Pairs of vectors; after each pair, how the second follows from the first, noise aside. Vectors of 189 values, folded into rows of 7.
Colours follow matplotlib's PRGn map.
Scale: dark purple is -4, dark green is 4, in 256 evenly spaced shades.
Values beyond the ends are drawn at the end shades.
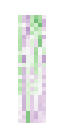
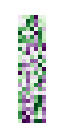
reversed, negated, scaled up.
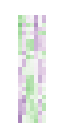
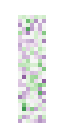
shuffled.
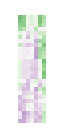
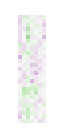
wrapped around, shrunk.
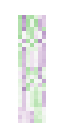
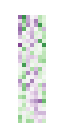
negated.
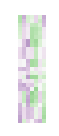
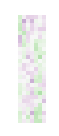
wrapped around, shrunk.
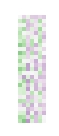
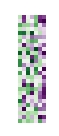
reversed, negated, scaled up.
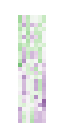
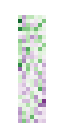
copied.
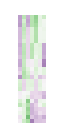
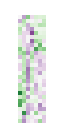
wrapped around, negated.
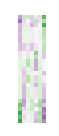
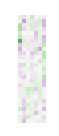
wrapped around, shrunk.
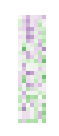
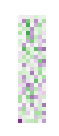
sign-scrambled.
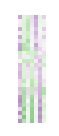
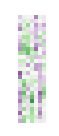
copied.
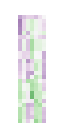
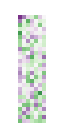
sign-scrambled.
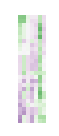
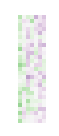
wrapped around, shrunk.
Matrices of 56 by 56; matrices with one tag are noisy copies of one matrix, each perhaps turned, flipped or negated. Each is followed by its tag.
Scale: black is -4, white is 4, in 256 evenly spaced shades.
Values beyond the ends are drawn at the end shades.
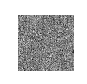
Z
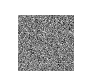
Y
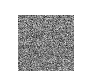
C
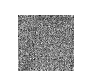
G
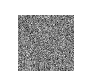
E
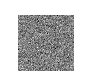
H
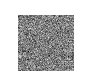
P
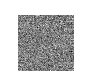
Z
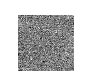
G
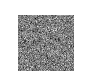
Y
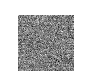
E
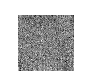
G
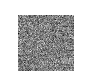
E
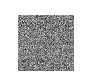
C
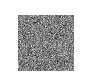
H
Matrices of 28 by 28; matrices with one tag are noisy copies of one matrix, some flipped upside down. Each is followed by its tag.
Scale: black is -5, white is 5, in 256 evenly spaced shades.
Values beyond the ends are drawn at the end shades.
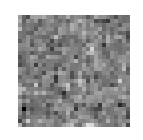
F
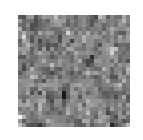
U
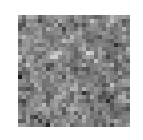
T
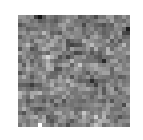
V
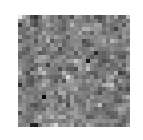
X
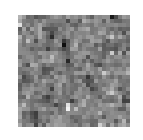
U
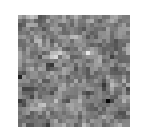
T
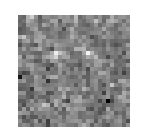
T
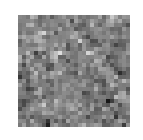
T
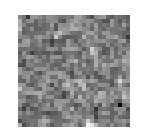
F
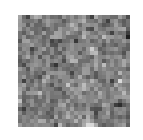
F
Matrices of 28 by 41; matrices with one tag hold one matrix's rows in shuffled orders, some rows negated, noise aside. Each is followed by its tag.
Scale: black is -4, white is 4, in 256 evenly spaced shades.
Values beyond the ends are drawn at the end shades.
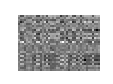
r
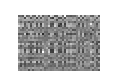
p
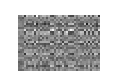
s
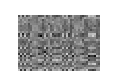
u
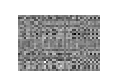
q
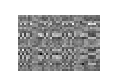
u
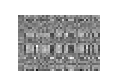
s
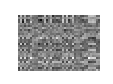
u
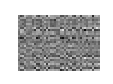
r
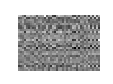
q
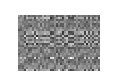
s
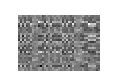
u
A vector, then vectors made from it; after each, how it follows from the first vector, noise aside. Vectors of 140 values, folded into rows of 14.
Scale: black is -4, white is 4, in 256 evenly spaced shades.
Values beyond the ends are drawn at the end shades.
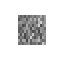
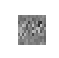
negated, partly zeroed.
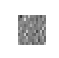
wrapped around, partly zeroed.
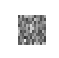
wrapped around.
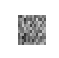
reversed, negated.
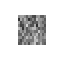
wrapped around.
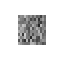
negated.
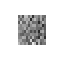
wrapped around, negated.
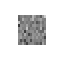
wrapped around, negated, partly zeroed.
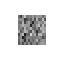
reversed, negated.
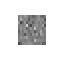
wrapped around, partly zeroed.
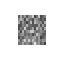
wrapped around.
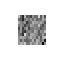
wrapped around, negated.
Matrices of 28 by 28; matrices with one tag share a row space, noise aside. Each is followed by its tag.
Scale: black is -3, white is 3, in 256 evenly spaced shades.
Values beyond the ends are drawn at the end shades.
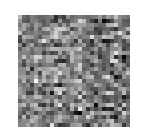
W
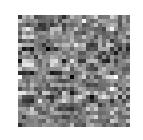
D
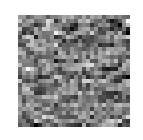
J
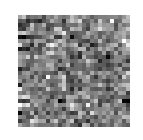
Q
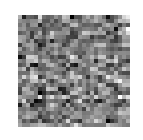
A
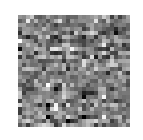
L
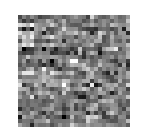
D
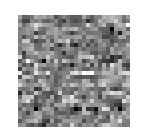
J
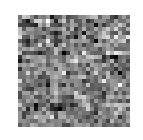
L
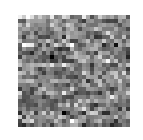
D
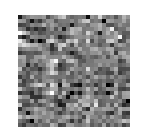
Q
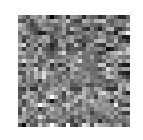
A
